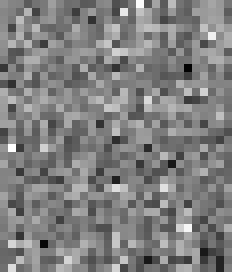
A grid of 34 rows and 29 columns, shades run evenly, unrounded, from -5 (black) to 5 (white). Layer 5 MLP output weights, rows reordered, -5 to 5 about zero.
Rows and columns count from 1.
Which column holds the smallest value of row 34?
28
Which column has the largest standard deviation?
15
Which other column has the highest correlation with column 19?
14
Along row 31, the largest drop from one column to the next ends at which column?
6
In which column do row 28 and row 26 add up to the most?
21
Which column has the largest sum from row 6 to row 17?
4
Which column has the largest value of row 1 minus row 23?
18
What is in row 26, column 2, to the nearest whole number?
-2
